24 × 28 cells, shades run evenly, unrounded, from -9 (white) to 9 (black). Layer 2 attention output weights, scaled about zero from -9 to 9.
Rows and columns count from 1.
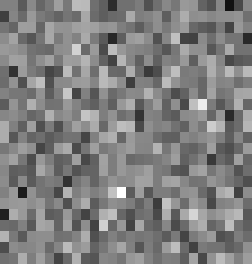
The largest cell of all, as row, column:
1, 26
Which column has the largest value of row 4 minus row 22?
13
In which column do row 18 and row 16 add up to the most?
3
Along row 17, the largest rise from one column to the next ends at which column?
8
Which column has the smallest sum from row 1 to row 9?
10
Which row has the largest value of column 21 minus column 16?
4
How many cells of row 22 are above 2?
6
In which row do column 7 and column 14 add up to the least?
18
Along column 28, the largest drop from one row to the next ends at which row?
7
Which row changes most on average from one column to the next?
21
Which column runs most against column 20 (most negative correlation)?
22
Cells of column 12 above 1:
7
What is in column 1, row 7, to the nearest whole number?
1
